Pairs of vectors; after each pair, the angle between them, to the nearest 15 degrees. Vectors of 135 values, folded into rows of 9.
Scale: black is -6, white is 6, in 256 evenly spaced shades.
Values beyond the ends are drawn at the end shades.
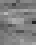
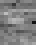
15 degrees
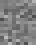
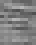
90 degrees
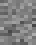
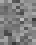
60 degrees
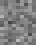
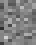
90 degrees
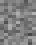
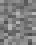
15 degrees
